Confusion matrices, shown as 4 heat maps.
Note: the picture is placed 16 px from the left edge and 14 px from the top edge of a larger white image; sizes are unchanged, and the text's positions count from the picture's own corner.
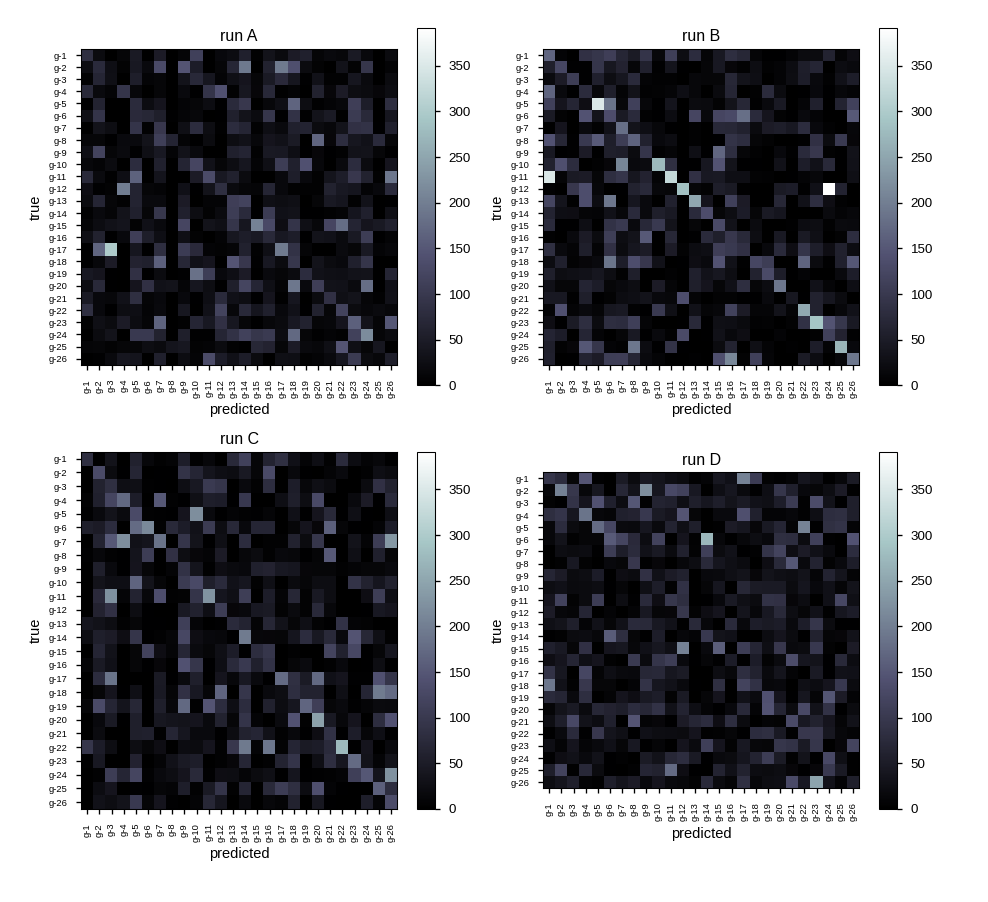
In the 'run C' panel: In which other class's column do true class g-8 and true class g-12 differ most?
g-21
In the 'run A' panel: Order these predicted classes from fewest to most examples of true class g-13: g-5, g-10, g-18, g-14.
g-10, g-18, g-5, g-14
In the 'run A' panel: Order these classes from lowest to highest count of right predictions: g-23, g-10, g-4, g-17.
g-4, g-10, g-23, g-17
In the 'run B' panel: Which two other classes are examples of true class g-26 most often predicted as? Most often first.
g-16, g-15
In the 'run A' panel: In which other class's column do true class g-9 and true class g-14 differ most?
g-2
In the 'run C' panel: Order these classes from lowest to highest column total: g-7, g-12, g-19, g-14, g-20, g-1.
g-1, g-19, g-7, g-12, g-20, g-14
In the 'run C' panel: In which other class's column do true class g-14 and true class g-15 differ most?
g-6
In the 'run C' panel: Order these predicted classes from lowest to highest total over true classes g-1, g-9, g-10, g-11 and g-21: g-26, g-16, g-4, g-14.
g-4, g-26, g-16, g-14
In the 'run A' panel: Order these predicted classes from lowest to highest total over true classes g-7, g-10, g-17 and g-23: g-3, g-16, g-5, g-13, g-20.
g-20, g-16, g-13, g-5, g-3
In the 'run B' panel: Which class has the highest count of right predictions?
g-5
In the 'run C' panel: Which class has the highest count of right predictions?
g-22
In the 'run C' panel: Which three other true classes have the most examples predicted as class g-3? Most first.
g-11, g-17, g-7
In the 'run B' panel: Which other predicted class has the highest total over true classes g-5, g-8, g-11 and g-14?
g-1
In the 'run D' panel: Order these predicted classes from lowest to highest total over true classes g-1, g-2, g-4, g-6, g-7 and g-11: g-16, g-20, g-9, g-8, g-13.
g-13, g-16, g-8, g-20, g-9
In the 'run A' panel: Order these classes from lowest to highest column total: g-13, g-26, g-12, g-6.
g-6, g-12, g-26, g-13
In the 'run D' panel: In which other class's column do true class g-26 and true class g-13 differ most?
g-23
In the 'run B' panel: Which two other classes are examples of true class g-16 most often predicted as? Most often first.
g-9, g-6
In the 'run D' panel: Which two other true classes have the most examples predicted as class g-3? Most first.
g-21, g-2
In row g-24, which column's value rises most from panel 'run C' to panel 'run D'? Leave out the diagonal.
g-19
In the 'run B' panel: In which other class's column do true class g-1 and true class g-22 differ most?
g-2
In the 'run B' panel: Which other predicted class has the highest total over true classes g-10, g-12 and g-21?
g-24
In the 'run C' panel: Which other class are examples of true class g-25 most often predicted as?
g-20
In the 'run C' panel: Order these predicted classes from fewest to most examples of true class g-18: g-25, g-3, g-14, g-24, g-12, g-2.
g-2, g-3, g-24, g-14, g-12, g-25
